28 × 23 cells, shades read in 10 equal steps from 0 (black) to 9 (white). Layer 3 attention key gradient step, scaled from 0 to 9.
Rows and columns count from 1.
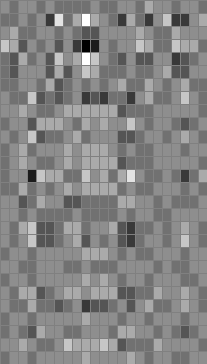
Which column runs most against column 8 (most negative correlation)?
14
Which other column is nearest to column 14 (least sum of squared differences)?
6
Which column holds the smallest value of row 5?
20
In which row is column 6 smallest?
2
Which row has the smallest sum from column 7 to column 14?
4
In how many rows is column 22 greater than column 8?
9
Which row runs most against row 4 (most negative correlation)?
5
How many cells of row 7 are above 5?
4
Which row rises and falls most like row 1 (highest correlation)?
7
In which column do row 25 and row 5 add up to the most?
10
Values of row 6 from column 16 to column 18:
4 4 5
